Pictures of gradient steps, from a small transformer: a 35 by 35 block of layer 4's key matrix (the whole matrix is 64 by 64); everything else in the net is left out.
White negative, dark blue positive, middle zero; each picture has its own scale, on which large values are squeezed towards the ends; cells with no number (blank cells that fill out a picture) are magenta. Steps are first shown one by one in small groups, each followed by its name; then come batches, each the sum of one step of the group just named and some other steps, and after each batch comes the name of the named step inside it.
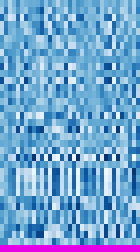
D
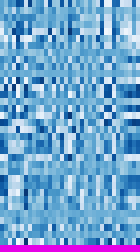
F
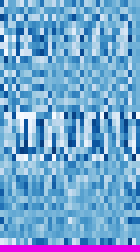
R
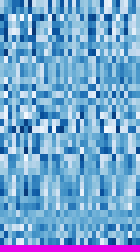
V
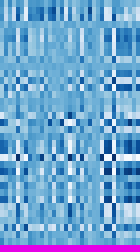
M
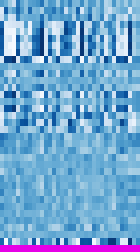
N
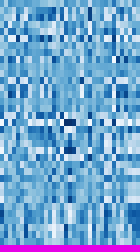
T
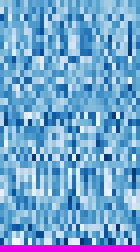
D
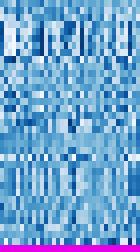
N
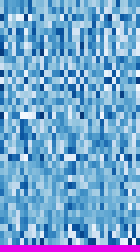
V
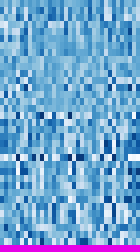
M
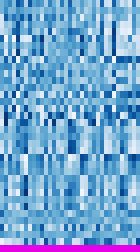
F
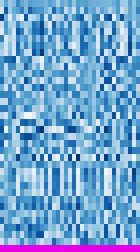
D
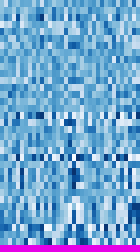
T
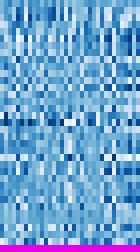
M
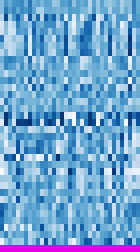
V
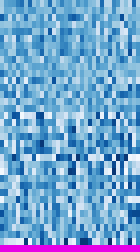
F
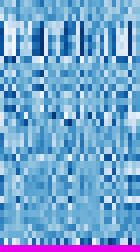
N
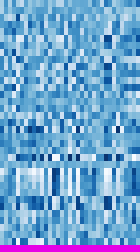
D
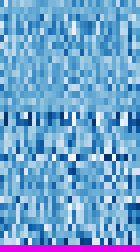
R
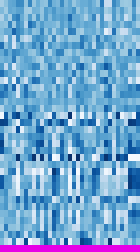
F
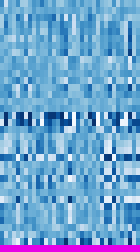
T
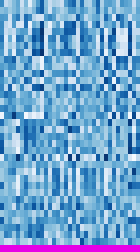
D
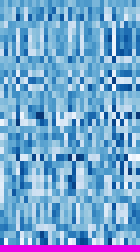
M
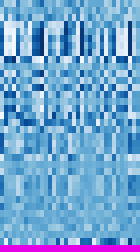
N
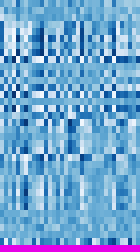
N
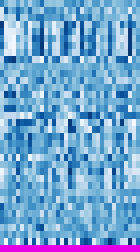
N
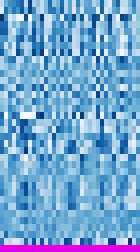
V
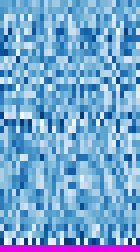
V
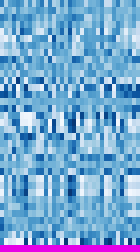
F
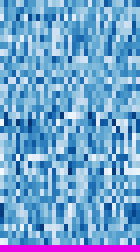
T
